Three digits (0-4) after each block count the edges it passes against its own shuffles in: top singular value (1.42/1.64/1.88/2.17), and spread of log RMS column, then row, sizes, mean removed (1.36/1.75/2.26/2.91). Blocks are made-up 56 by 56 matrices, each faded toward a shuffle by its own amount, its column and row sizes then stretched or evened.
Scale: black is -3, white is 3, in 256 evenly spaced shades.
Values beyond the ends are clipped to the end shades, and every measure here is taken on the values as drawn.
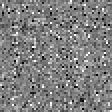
0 2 0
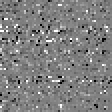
1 1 3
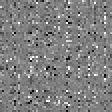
1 3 2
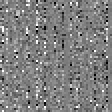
0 4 0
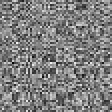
4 1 1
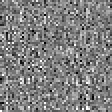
3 2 1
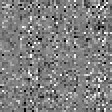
2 3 2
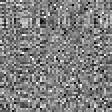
4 1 0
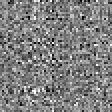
3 1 2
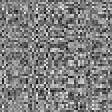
4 3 0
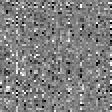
2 4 1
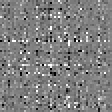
0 4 3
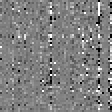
4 4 1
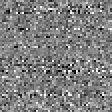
0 1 4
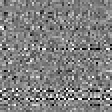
4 0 4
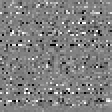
0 0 4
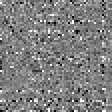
1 2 3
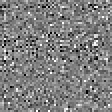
3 1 2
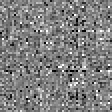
2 2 2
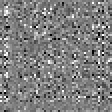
2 4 3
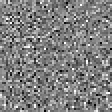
3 1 0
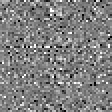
3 0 3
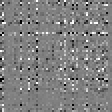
3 4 4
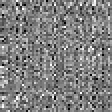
4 3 1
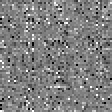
2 2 1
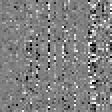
4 4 0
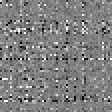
0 3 4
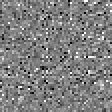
2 1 2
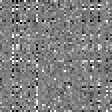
4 4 2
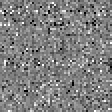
0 0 2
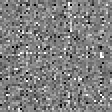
0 3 2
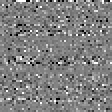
2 0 4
